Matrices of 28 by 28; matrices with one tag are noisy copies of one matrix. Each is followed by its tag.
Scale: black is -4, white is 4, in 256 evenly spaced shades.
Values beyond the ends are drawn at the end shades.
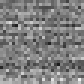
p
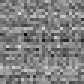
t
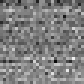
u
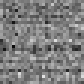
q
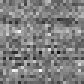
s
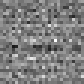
q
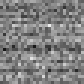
q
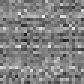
t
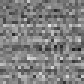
q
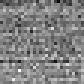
u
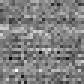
s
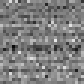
q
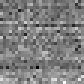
p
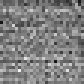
u
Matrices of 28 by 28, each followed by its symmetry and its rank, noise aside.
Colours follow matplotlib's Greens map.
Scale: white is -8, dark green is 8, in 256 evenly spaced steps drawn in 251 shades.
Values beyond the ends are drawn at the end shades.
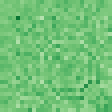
symmetric, rank six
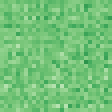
antisymmetric, rank six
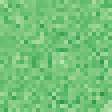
symmetric, rank eight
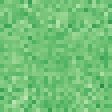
no symmetry, rank seven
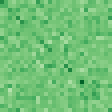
symmetric, rank seven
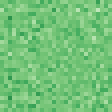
antisymmetric, rank eight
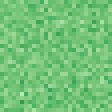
antisymmetric, rank eight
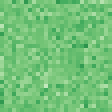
antisymmetric, rank eight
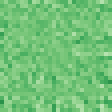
antisymmetric, rank six
